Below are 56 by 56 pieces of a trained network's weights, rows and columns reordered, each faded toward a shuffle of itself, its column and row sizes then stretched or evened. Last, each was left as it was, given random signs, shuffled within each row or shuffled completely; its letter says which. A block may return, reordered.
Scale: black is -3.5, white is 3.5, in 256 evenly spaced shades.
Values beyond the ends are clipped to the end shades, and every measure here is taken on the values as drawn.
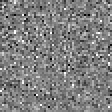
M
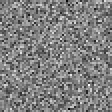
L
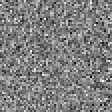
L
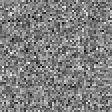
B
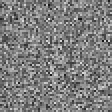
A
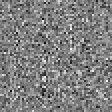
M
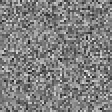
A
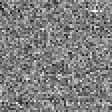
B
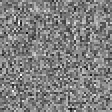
M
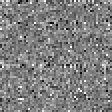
M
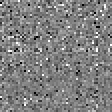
M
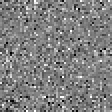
A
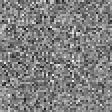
M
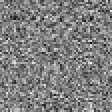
M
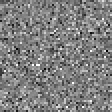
B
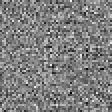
M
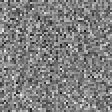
M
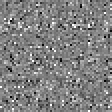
A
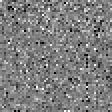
A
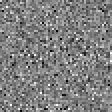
B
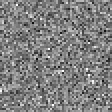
L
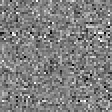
A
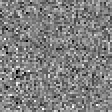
A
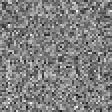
M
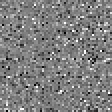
A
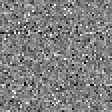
B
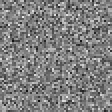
L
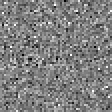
B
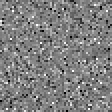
L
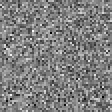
B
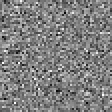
M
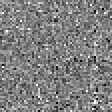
A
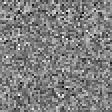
A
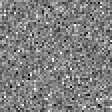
L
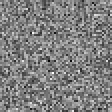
B
